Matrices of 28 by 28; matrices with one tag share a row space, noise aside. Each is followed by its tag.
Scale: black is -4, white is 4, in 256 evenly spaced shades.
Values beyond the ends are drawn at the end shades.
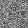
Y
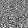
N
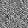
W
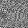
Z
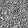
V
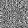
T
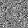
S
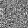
S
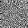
T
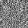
T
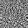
T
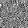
Y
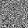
W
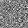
T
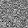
V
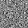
N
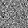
W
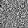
Y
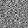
Z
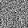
Y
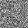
V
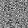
N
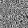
T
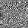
T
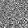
N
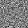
N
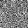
S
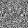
S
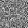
W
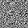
N
